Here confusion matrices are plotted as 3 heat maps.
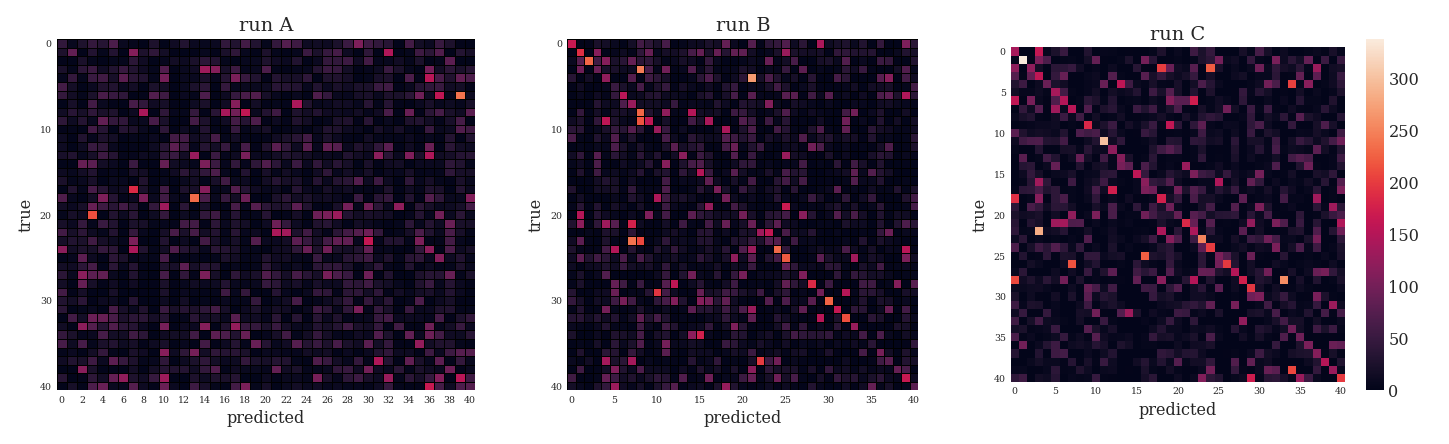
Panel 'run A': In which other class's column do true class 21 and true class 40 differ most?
36
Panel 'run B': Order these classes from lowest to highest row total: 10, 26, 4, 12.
26, 12, 10, 4
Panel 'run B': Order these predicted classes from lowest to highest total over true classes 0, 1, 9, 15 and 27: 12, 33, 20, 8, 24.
12, 24, 33, 20, 8
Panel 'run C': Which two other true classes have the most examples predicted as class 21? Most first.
14, 6
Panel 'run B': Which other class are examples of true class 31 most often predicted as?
21
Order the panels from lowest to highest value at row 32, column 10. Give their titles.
run A, run B, run C
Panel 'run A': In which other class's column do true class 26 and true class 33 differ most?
17
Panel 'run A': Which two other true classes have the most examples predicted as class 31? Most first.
37, 13
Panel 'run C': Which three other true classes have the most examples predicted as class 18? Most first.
2, 22, 28
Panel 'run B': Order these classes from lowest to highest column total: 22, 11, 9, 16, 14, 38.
38, 22, 9, 14, 16, 11
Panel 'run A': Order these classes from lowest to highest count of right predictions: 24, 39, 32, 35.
32, 24, 35, 39
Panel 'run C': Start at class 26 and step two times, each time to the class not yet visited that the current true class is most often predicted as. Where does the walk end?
5
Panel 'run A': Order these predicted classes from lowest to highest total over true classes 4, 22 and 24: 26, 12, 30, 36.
12, 26, 30, 36
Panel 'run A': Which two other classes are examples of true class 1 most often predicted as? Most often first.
32, 7
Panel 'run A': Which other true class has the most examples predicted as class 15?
3
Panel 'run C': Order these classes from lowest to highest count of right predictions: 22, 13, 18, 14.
14, 13, 22, 18
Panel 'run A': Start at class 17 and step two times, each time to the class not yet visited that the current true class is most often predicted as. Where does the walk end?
23
